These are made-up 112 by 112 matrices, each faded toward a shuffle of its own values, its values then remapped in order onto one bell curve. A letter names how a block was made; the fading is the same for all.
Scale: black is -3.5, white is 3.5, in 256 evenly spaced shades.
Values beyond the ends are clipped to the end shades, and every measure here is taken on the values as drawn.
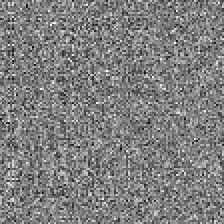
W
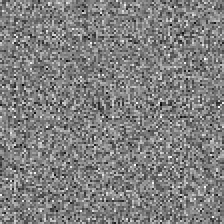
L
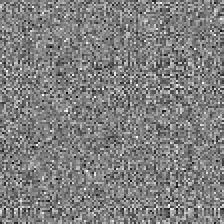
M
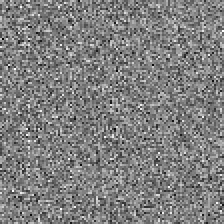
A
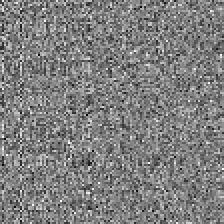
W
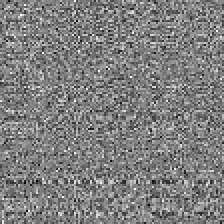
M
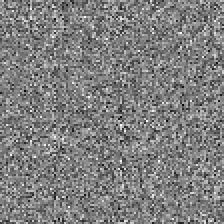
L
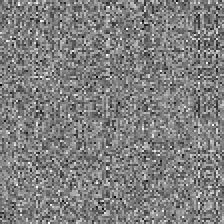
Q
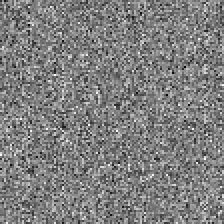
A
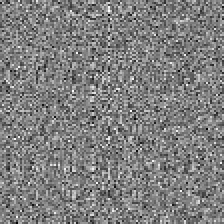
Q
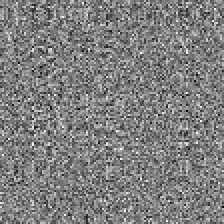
W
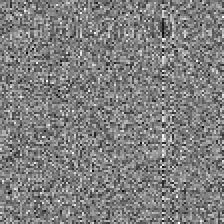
W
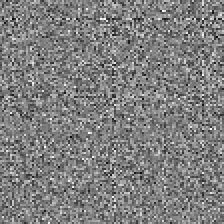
L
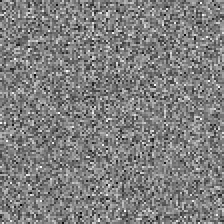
A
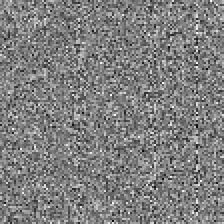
A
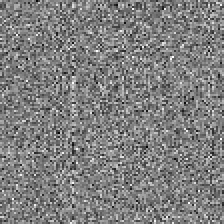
W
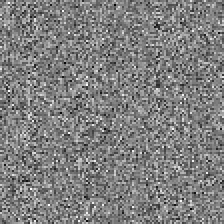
A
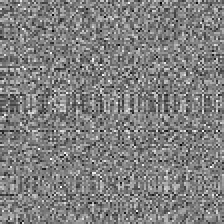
M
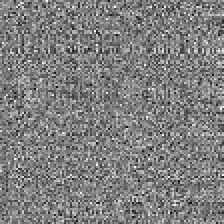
M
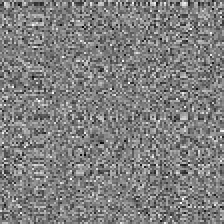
M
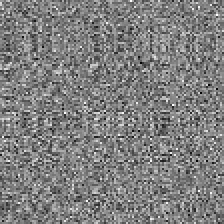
M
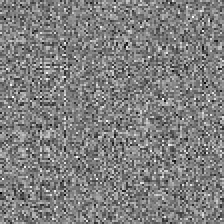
W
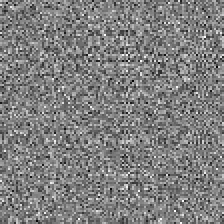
M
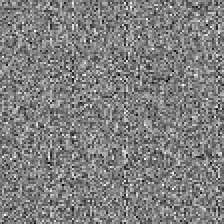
W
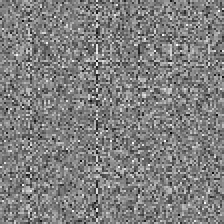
Q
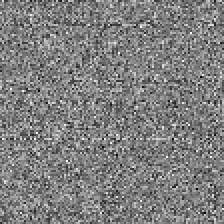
L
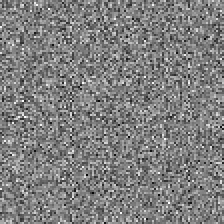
W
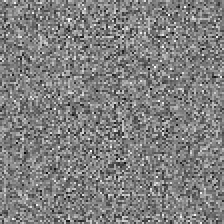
L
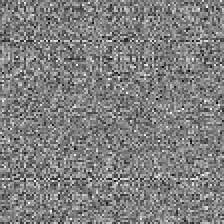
M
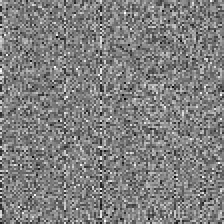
Q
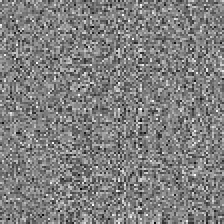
Q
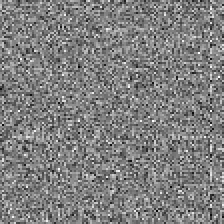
W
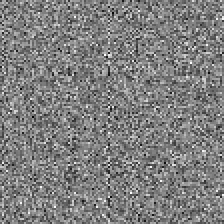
W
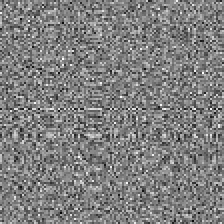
M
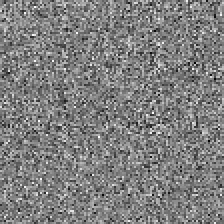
L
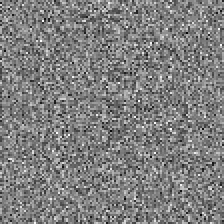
W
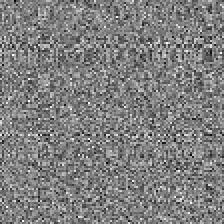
M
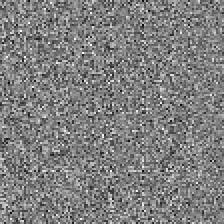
L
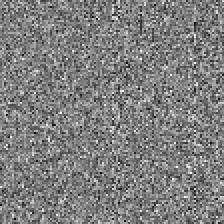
A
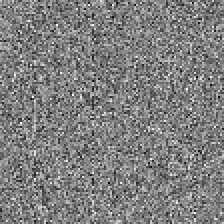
A
